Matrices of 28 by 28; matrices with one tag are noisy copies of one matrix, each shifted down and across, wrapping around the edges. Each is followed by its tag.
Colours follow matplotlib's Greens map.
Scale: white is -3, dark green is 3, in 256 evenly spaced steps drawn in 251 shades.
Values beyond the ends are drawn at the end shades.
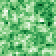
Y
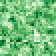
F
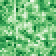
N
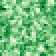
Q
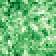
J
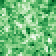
J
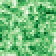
N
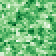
F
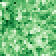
J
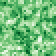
Y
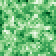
Y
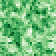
Y
